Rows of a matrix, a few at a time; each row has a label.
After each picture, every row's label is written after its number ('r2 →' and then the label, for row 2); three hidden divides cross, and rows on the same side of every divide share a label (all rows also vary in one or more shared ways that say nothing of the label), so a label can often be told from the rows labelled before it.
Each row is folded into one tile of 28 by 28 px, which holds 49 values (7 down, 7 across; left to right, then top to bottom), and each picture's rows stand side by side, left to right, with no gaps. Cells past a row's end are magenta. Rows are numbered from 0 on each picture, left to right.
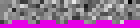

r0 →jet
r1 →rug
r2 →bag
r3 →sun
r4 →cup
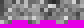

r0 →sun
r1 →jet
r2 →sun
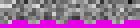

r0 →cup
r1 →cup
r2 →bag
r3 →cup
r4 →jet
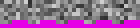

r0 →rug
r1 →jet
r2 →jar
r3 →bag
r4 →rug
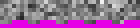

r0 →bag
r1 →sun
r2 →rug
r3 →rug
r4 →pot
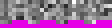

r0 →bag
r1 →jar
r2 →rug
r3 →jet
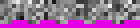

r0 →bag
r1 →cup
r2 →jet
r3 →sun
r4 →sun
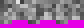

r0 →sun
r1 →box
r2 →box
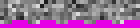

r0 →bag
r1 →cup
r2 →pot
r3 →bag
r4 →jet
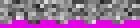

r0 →box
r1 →rug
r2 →jet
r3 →jet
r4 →jet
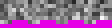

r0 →bag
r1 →jet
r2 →box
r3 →box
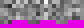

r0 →rug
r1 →rug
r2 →bag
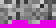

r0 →cup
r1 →cup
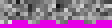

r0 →cup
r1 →sun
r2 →sun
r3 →jet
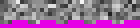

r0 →sun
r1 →jet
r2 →rug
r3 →box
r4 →pot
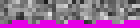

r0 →bag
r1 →pot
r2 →cup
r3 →box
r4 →jet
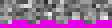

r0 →jet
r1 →pot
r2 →box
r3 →box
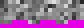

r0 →sun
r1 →jar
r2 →cup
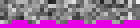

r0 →bag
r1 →jet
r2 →bag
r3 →pot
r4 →rug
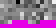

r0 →pot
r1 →rug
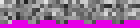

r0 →cup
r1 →bag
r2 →rug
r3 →jar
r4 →jar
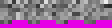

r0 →rug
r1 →rug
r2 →sun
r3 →jar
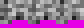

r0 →bag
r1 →bag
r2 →bag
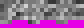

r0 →sun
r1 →jet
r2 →jet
